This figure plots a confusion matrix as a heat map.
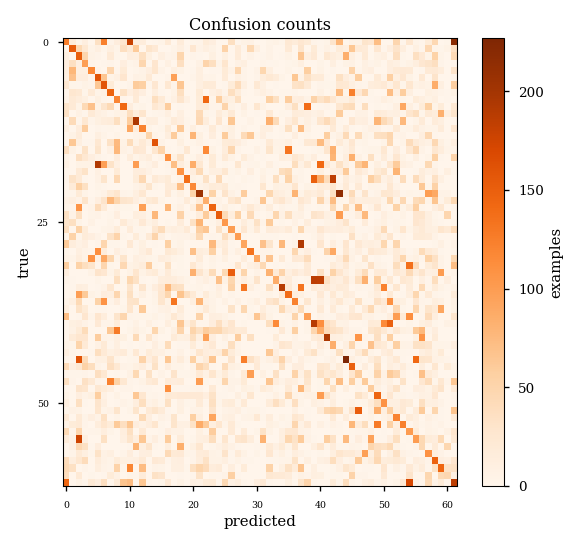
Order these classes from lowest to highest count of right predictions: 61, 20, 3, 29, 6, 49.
3, 20, 29, 49, 6, 61
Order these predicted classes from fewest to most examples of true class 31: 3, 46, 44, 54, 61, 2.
46, 44, 3, 2, 61, 54
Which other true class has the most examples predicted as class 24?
33
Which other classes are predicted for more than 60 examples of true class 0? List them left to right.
6, 10, 43, 49, 61
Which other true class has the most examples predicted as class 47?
57
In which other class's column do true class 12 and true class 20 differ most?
10
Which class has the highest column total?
2
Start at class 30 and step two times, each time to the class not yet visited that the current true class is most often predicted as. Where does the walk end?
1
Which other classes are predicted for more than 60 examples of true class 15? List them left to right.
8, 22, 35, 42
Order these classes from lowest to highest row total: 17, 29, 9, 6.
29, 6, 9, 17
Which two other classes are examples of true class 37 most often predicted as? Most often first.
59, 12
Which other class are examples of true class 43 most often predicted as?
32
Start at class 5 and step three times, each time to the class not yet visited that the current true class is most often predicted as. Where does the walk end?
8
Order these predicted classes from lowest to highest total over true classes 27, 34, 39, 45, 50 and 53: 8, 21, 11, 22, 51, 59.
59, 11, 22, 8, 21, 51
